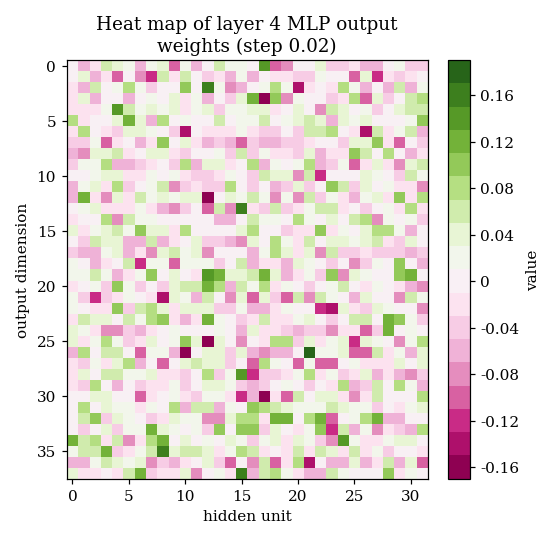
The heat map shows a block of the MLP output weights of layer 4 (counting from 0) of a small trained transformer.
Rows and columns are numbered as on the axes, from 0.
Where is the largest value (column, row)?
21, 26
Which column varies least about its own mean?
11
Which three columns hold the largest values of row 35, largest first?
8, 3, 15
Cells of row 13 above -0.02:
15
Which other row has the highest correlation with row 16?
25
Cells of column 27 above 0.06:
3
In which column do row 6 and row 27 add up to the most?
5
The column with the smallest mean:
14
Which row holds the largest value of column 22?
32
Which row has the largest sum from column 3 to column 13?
35
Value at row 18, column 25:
-0.08
